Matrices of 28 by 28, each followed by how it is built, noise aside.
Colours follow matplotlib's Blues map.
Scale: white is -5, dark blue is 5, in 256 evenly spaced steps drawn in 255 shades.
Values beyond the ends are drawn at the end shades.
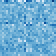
low rank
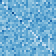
diagonal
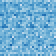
repeating columns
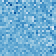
upper triangular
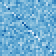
diagonal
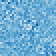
block diagonal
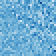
upper triangular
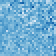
upper triangular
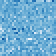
uneven rows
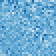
upper triangular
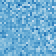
upper triangular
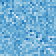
diagonal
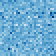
uneven rows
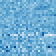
uneven rows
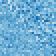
upper triangular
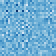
low rank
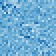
block diagonal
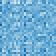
low rank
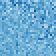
upper triangular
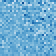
upper triangular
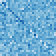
diagonal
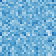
low rank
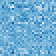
low rank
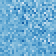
upper triangular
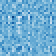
low rank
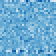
uneven rows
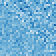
upper triangular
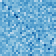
diagonal
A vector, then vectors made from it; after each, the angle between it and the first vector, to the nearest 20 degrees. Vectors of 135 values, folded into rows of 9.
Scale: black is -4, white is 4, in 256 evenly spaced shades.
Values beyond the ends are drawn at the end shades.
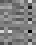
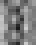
80 degrees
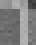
100 degrees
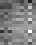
140 degrees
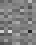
40 degrees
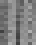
120 degrees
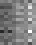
140 degrees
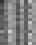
60 degrees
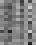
140 degrees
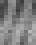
100 degrees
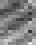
60 degrees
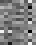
20 degrees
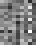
140 degrees
